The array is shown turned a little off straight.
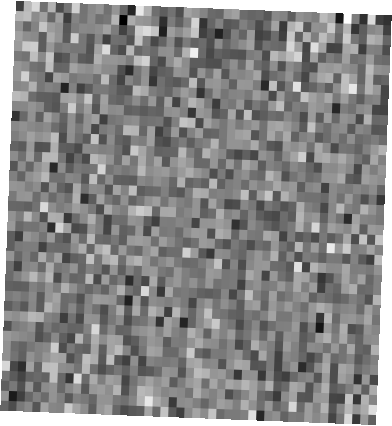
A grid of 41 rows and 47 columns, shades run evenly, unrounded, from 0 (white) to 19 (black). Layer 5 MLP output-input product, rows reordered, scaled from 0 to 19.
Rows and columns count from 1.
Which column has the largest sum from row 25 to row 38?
16
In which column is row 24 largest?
2
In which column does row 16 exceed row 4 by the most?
8
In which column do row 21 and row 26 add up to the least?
37
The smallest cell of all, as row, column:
1, 42
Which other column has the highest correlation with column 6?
26
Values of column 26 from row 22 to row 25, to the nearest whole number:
8 13 8 15
